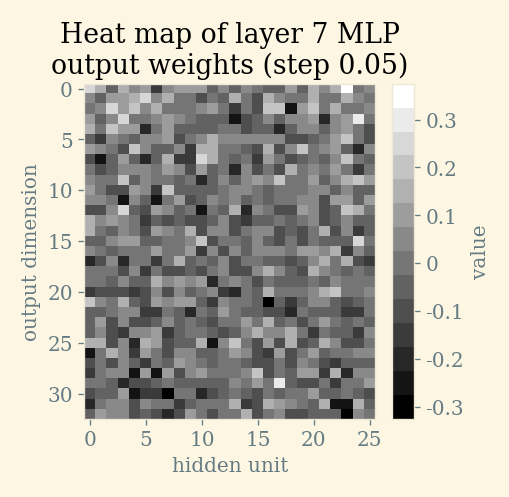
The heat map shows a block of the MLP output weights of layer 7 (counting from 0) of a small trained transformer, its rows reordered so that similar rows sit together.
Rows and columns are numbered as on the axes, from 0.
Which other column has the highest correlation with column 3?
24
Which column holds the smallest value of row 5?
1
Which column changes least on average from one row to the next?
12
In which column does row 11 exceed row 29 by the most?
22
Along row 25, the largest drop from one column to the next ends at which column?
11
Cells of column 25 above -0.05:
20
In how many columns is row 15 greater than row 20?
13
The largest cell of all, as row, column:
0, 23
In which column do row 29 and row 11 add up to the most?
17
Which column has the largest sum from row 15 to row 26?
21
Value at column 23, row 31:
-0.25
